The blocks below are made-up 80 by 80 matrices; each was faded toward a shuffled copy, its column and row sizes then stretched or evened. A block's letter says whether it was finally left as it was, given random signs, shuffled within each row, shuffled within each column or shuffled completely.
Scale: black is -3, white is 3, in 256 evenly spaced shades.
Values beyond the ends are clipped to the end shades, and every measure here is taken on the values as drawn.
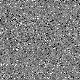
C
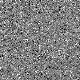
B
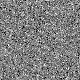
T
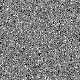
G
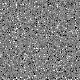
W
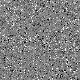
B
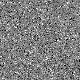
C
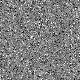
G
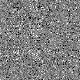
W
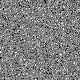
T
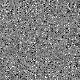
B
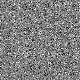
B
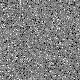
T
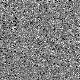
B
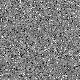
C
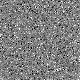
C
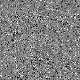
W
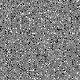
W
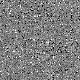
B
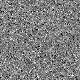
C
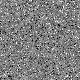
T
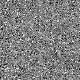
B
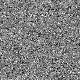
C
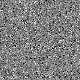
B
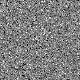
G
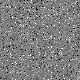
B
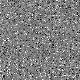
B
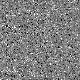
B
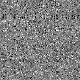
W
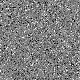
T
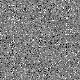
B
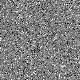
G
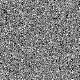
G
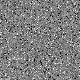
G
